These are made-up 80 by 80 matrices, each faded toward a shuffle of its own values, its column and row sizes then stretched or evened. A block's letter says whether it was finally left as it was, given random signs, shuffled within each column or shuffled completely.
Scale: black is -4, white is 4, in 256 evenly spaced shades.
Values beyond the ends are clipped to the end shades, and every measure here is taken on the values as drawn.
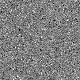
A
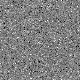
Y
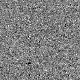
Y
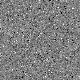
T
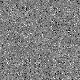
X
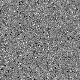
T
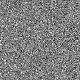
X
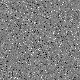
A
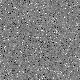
A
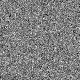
A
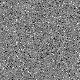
T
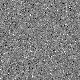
A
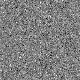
T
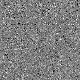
Y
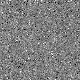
Y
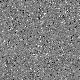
A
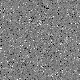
T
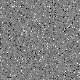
T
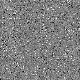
Y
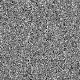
T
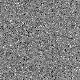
Y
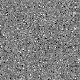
X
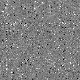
X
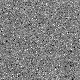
A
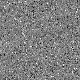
T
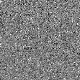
Y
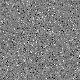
T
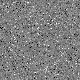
A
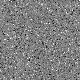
A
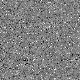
Y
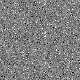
T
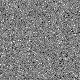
A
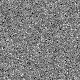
A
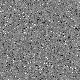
A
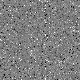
T
